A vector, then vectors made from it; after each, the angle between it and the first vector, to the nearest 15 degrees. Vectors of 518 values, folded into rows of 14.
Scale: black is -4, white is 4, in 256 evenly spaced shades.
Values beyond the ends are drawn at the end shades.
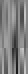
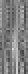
150 degrees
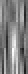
150 degrees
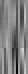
15 degrees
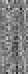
60 degrees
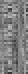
60 degrees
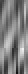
45 degrees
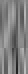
15 degrees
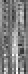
150 degrees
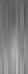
120 degrees
